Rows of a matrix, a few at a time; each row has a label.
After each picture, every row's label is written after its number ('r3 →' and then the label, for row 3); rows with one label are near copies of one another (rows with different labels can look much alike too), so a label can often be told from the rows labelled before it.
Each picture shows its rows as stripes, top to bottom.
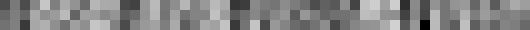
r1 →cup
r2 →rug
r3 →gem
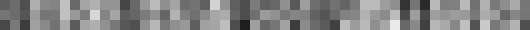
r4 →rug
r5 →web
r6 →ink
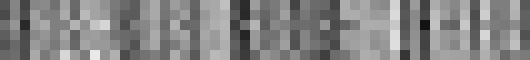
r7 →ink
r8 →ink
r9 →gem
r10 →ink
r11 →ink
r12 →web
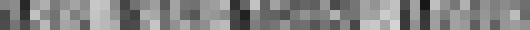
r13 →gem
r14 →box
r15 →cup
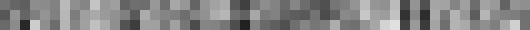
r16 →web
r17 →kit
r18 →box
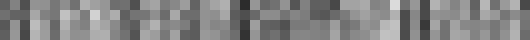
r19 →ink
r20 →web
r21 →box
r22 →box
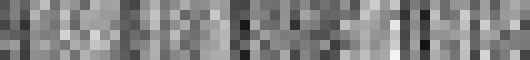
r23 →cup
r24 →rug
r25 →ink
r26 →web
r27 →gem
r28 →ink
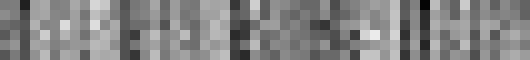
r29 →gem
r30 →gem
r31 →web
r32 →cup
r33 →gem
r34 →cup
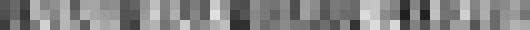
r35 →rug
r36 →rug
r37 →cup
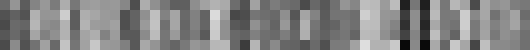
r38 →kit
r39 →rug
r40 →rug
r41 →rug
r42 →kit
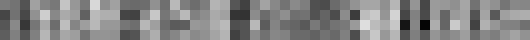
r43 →web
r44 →cup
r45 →kit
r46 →cup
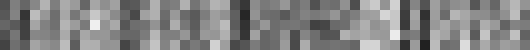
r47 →cup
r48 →box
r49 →web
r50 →ink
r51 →rug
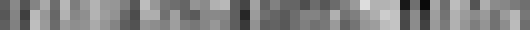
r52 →kit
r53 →box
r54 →box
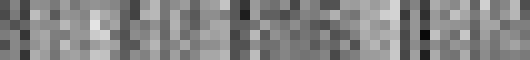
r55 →ink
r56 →box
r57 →web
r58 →gem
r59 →cup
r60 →gem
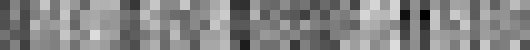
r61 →cup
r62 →kit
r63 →rug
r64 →web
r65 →ink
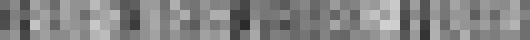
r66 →box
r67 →cup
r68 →box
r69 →gem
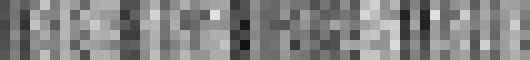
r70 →cup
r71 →rug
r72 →box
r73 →cup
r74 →ink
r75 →cup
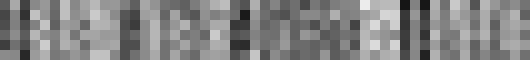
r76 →kit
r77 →box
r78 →cup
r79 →rug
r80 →cup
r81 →gem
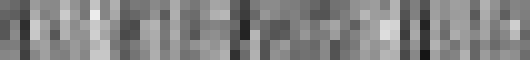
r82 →web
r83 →web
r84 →box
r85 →box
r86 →gem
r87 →gem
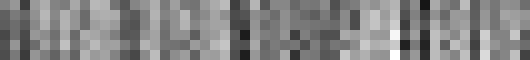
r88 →gem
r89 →cup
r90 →cup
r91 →ink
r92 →kit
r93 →ink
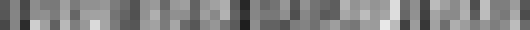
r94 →ink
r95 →ink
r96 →box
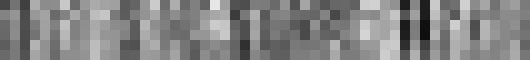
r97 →rug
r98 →gem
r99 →kit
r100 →kit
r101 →box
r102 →box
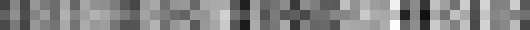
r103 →ink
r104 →kit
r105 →ink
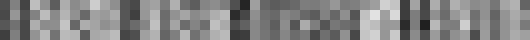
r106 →box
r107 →cup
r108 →rug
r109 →cup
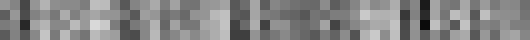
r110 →gem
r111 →kit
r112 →gem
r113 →cup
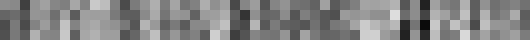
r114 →gem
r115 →ink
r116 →kit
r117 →rug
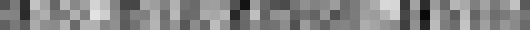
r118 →box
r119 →gem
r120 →rug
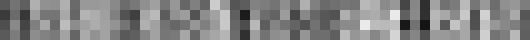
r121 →rug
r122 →ink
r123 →kit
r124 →ink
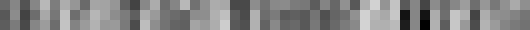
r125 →cup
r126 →kit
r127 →kit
